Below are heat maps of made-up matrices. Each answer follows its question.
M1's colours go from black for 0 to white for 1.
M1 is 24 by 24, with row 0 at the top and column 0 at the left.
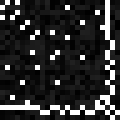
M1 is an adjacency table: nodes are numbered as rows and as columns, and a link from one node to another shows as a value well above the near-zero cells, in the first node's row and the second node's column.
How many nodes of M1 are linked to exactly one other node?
8
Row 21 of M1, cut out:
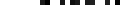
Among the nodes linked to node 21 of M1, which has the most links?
node 22
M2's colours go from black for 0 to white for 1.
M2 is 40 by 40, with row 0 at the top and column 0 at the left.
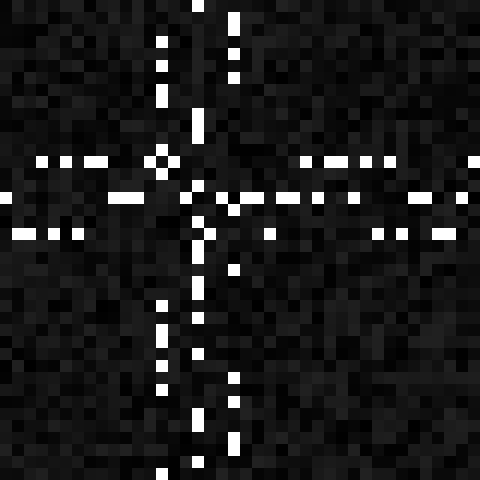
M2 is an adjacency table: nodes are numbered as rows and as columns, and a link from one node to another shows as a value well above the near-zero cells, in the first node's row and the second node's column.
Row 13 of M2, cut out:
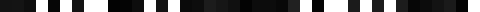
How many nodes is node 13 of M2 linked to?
12
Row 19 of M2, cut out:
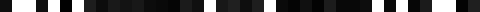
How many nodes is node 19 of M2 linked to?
10
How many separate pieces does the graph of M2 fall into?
3
